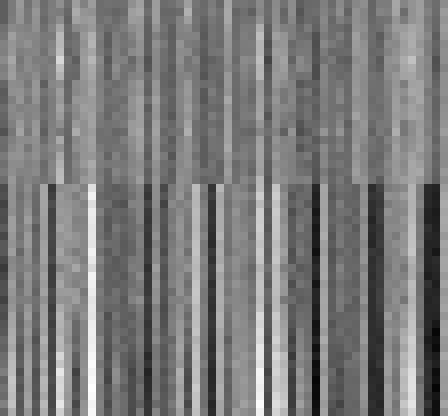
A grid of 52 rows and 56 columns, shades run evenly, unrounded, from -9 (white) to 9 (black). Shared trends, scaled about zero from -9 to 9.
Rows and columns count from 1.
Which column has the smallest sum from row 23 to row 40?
12
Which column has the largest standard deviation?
54
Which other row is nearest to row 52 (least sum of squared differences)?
50
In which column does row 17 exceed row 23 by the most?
8
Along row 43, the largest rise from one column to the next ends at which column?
34
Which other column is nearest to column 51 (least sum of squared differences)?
2
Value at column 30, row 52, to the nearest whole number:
-2
